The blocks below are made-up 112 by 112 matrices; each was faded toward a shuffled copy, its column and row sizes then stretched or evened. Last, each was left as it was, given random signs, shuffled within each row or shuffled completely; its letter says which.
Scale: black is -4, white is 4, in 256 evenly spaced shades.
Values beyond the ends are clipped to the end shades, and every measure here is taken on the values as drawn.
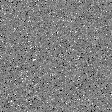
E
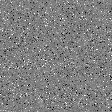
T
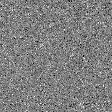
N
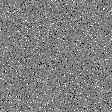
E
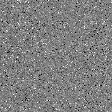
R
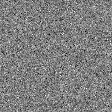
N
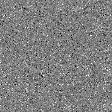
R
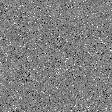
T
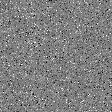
E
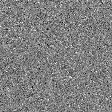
T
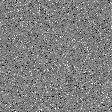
E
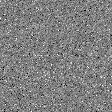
T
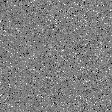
N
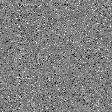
R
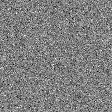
T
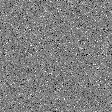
T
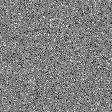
E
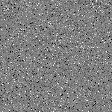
E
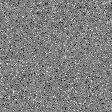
T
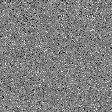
N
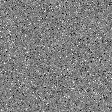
E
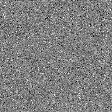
N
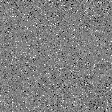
R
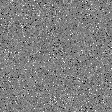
T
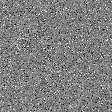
E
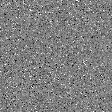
N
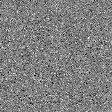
T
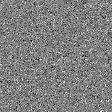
N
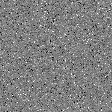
E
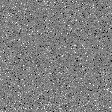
T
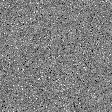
E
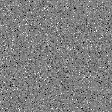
R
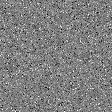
E
